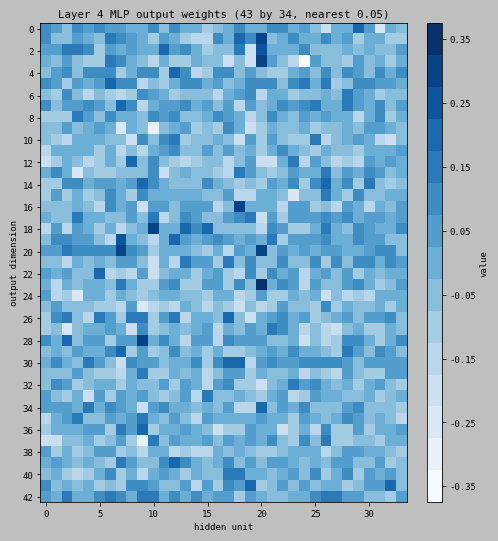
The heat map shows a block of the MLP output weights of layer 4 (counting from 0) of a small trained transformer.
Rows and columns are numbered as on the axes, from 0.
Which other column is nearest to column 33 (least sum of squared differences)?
14
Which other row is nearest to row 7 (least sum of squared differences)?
39
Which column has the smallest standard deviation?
33
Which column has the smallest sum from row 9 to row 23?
0
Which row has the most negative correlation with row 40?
36
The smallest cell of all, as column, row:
24, 3
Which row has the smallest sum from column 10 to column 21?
25
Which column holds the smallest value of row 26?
19
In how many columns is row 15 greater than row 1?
12
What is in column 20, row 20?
0.3
